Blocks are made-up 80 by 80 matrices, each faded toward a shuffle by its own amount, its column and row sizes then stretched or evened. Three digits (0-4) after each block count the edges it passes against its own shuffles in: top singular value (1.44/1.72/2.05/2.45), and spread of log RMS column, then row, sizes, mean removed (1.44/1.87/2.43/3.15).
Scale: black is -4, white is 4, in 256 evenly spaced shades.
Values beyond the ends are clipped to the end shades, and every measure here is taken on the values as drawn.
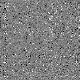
1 2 1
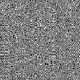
3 1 0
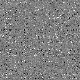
1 1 2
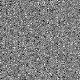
2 2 0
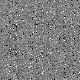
0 2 0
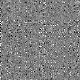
1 3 2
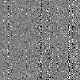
3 4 1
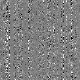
1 4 0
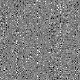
2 3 0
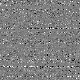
1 0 3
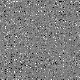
0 2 2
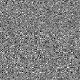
3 1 3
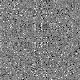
2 1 0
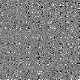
2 3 3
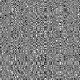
4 3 0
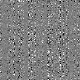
2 4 1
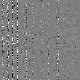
3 4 0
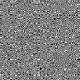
4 1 3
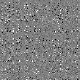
1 3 2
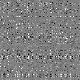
4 2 3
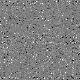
1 1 2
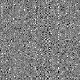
3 2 1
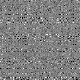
3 0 4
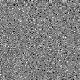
3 0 0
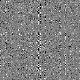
3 3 1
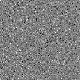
3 0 0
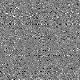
1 0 3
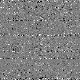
1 1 3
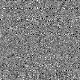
2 0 2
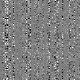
3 4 0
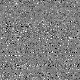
0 0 3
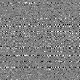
4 1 4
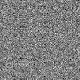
2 0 0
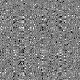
4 1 1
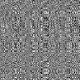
4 4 3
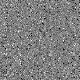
1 1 0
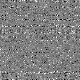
2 0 3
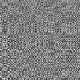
4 2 3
